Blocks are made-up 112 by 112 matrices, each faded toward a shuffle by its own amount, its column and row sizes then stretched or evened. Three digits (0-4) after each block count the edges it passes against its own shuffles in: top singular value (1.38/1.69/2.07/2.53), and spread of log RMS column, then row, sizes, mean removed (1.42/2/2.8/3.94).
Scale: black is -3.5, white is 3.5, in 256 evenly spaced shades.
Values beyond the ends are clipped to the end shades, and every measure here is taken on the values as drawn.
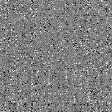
2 2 1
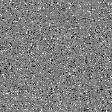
1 1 1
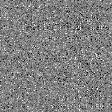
2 1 1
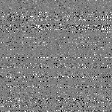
2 2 4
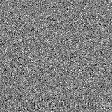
2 0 0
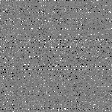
2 1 3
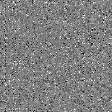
2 2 1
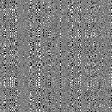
4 4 1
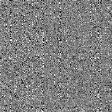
1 3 1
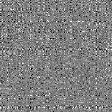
4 2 3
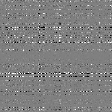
4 2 4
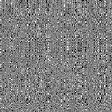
4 3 1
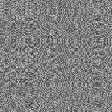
4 0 0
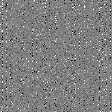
0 3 0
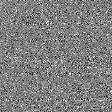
1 1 3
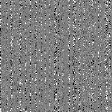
0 4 0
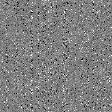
1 3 0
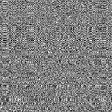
4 0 3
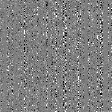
2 4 0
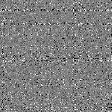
3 2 3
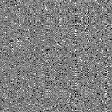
4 2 0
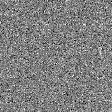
1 0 1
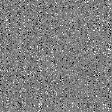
1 3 1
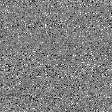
0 0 3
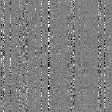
4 4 1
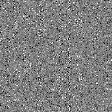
2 2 0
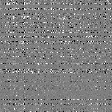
3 2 4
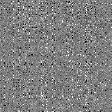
2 3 2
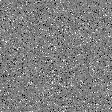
0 0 0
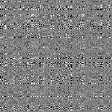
4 3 4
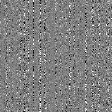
2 4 0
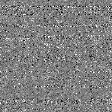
1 2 3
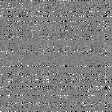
2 2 4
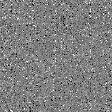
1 2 1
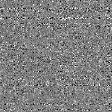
2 2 3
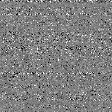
0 1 3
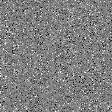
0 2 0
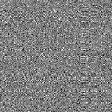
4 1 2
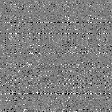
4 1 3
